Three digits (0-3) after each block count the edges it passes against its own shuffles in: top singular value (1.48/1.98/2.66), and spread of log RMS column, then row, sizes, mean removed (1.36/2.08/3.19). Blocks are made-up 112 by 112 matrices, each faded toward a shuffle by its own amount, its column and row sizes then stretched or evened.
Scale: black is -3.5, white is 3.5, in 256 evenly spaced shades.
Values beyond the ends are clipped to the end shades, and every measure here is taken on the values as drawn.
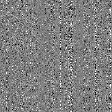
1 3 0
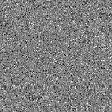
2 1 0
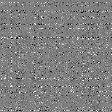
1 2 3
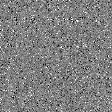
1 1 1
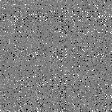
1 2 2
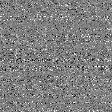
0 0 3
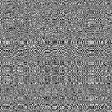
3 1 3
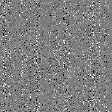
0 3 1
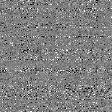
1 2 3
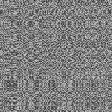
3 0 1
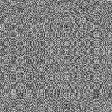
3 1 0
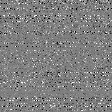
0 1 3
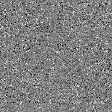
0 1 2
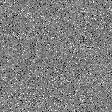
1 0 0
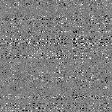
0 2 3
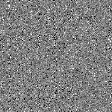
1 2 1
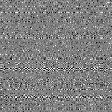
3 0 3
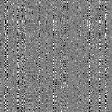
3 3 0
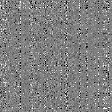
2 3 2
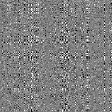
3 3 2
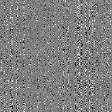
2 3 1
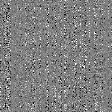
1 3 1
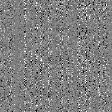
1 3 1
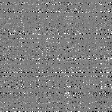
1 2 3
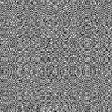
3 1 1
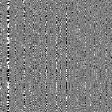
3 3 0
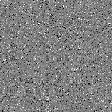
2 0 0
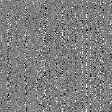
1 3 0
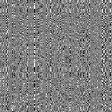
3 3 0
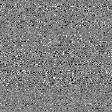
0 0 3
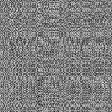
3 2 0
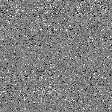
0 0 2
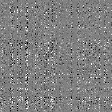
1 3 2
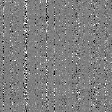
2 3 1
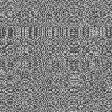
3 0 2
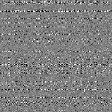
3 1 3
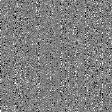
0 3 0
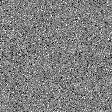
0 0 0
